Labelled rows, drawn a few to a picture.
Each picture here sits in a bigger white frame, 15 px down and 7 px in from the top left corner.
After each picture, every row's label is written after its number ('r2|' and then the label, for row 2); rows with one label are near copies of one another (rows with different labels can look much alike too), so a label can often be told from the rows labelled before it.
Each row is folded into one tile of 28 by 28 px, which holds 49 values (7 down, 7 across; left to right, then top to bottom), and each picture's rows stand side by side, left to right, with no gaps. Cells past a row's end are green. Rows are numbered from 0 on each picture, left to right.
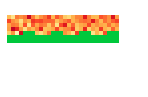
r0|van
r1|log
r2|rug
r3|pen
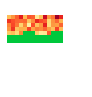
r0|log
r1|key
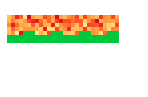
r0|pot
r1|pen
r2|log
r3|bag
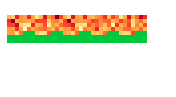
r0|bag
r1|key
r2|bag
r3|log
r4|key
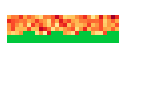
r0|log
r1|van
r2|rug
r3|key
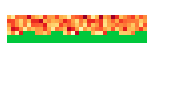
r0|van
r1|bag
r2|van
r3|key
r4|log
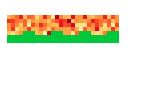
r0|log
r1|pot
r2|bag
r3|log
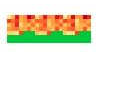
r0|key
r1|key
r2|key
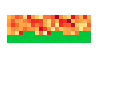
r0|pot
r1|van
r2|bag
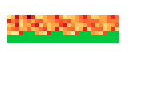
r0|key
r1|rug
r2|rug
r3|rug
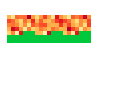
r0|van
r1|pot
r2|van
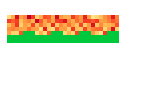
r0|key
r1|pen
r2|pen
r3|rug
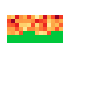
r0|bag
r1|key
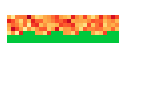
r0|van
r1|rug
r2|bag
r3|key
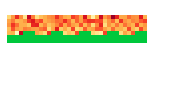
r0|pot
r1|rug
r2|pen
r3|key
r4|pen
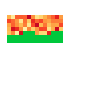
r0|van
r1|rug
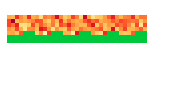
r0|bag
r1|van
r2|pot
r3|rug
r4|log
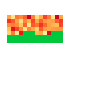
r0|van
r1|pot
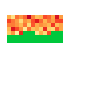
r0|van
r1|pen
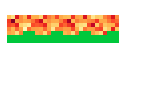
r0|bag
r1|bag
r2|bag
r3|rug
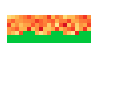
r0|rug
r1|log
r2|rug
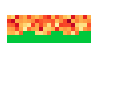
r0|bag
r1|log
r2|bag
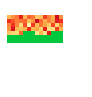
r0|log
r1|pen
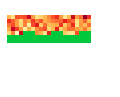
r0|van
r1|rug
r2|key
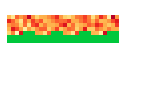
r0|van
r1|rug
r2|rug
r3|pot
